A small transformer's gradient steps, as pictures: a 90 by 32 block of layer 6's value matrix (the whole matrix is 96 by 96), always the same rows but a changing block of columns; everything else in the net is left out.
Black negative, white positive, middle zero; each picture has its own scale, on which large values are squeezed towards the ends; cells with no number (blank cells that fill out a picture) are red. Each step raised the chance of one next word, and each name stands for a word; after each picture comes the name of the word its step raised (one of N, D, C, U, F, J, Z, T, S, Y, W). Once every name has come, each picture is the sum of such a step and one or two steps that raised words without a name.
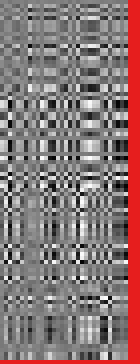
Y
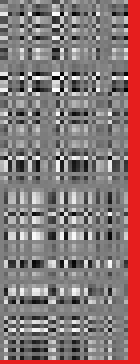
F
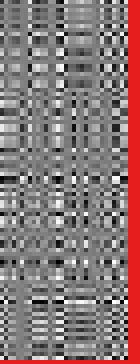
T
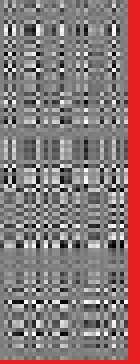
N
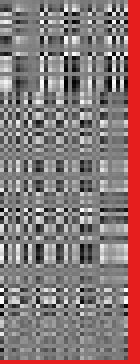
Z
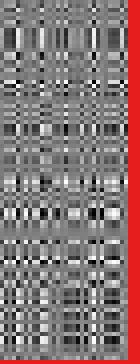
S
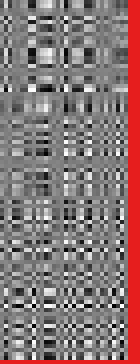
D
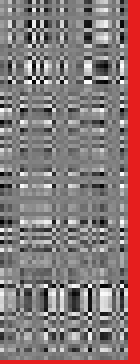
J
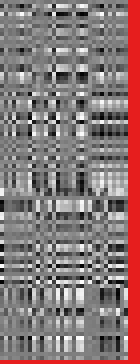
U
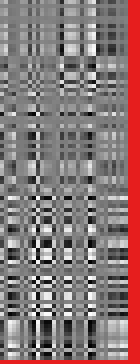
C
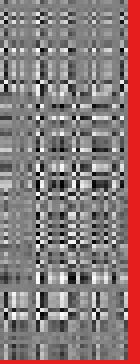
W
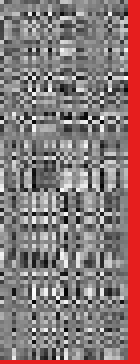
F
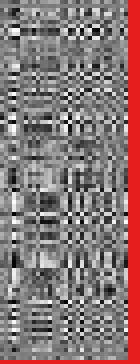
F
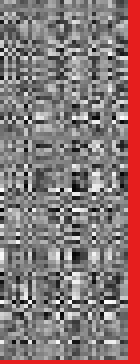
W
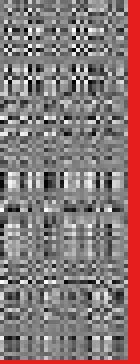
U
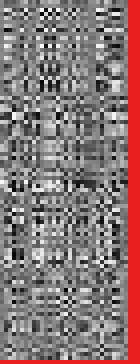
Y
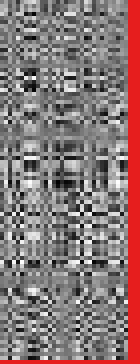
F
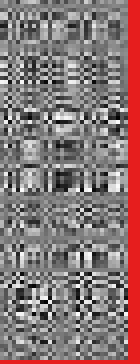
J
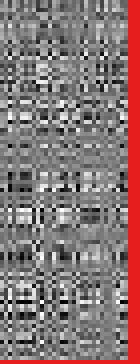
J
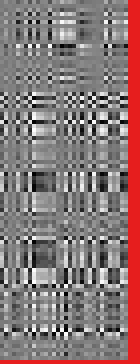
J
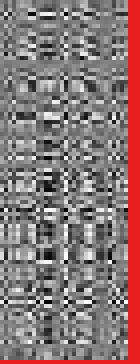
Y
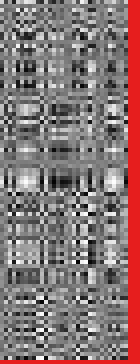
T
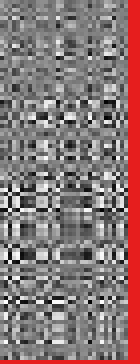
Y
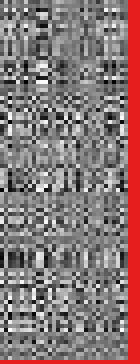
J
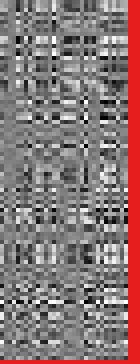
Z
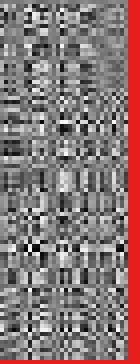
D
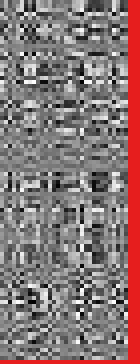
J
